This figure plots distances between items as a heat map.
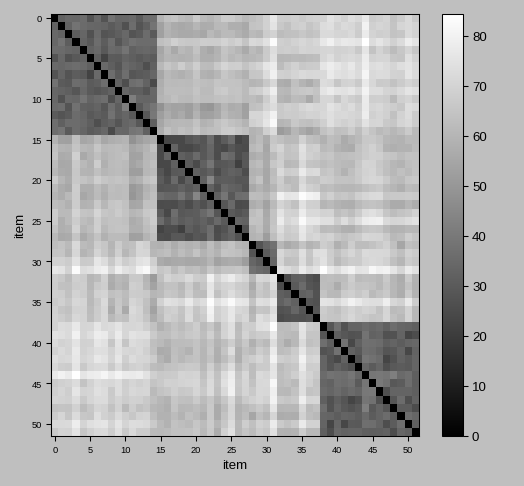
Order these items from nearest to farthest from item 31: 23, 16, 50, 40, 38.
23, 16, 40, 50, 38
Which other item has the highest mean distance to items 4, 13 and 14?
31
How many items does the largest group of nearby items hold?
15
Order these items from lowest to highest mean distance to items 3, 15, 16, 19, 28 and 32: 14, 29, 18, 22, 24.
18, 24, 22, 14, 29
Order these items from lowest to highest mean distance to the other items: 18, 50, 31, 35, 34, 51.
18, 51, 50, 34, 35, 31
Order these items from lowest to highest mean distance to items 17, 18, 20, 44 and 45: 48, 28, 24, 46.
24, 48, 46, 28
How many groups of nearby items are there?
5
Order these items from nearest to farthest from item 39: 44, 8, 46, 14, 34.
46, 44, 34, 14, 8
